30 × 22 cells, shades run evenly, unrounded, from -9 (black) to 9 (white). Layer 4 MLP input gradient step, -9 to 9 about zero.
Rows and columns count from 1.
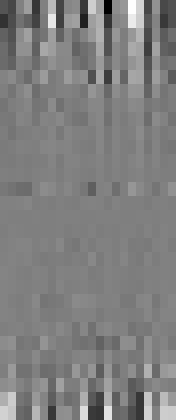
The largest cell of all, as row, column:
1, 17
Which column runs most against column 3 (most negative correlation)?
19
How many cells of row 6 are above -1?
16
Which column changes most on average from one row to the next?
12
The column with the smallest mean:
14
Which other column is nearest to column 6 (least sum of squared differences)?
20
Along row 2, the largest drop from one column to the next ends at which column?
8
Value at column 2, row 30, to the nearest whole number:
5
